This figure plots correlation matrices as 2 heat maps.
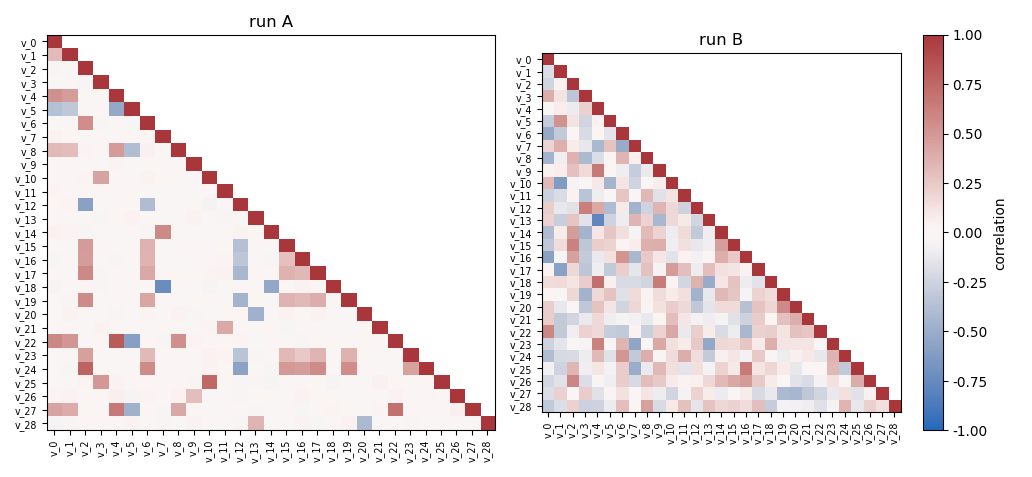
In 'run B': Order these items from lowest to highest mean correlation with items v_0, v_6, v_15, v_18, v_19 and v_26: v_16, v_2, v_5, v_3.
v_3, v_5, v_16, v_2
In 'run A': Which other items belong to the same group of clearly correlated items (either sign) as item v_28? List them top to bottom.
v_13, v_20
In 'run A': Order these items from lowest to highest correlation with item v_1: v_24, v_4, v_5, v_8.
v_5, v_24, v_8, v_4
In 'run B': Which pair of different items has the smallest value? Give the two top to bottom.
v_4, v_13
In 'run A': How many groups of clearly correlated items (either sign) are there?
7
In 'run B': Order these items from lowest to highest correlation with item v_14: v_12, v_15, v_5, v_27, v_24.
v_12, v_27, v_24, v_5, v_15
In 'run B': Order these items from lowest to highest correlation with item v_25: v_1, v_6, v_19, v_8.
v_1, v_8, v_19, v_6
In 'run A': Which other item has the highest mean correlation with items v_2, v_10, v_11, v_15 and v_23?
v_24
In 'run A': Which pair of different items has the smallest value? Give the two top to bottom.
v_7, v_18
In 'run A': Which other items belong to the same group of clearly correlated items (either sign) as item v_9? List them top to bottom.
v_26
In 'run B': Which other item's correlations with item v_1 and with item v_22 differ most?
v_10
